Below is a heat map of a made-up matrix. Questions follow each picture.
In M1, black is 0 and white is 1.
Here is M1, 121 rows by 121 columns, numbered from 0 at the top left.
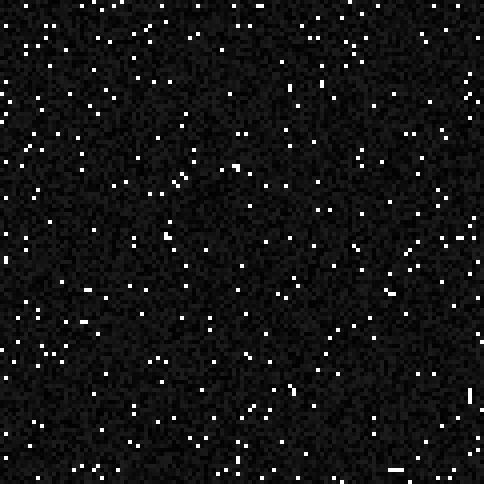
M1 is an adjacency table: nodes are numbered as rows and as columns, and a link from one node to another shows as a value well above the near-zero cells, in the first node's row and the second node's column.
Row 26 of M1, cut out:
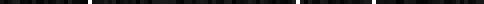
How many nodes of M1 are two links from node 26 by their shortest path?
6
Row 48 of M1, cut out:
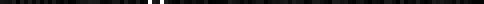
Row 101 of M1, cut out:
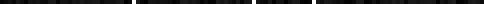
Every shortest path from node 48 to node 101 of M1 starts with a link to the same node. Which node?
node 37
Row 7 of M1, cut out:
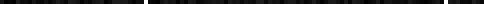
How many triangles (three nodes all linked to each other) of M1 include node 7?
0
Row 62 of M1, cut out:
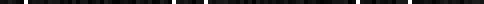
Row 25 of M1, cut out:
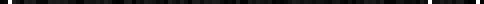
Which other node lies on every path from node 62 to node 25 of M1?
node 119
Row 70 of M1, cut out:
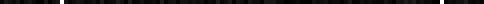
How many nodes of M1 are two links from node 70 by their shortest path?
4
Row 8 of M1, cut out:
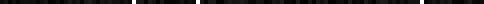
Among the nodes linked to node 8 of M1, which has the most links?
node 33
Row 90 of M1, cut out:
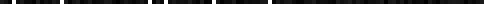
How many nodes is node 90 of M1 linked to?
6
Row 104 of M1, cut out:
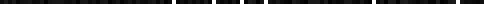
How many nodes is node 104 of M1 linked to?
6
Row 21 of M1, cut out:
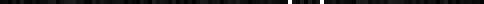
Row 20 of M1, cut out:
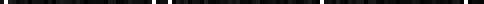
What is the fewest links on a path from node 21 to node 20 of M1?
2
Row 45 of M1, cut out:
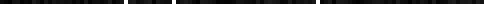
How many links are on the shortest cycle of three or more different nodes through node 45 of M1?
7
